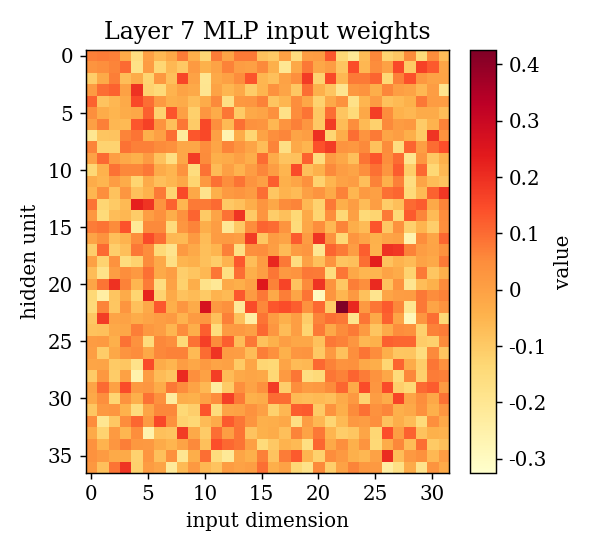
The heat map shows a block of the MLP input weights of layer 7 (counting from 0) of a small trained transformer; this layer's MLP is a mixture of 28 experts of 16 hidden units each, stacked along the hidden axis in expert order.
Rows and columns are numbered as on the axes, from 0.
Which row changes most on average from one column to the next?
22
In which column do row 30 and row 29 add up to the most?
16
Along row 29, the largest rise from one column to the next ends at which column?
29
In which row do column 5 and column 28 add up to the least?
23
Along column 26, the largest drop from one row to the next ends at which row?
36
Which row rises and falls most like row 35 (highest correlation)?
31
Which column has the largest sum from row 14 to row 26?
15
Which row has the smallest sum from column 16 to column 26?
14
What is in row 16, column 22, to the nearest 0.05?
-0.15
